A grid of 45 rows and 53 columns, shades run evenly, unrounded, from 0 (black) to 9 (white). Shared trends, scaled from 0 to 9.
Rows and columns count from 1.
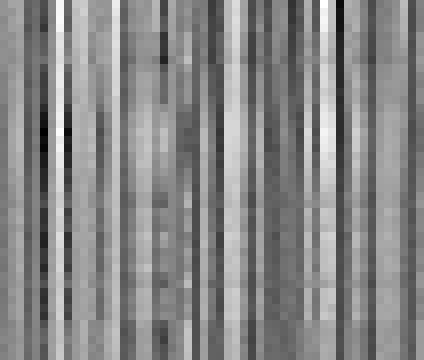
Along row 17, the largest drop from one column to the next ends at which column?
9
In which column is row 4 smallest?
43
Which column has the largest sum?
8
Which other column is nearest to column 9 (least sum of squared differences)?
28
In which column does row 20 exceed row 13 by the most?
21
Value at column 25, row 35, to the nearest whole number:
3
